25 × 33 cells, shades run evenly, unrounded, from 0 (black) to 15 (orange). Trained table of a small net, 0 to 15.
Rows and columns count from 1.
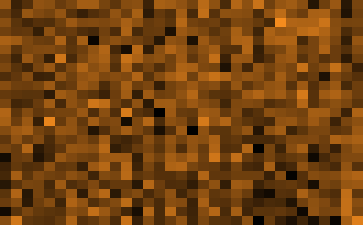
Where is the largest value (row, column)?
3, 26
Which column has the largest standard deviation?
12
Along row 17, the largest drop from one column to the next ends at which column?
24
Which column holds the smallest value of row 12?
14
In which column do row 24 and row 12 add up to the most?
9
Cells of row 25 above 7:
11
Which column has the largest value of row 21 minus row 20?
27
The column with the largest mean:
19
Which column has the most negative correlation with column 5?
6
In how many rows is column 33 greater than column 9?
13
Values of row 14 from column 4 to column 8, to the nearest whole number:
3 14 6 9 6
